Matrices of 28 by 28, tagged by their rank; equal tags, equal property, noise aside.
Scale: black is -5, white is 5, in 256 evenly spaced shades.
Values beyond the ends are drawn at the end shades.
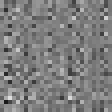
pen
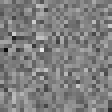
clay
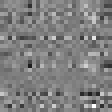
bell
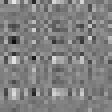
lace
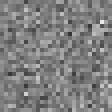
clay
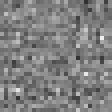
clay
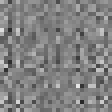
bell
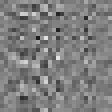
bell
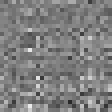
bell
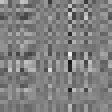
lace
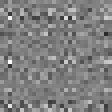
bell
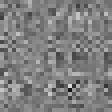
pen
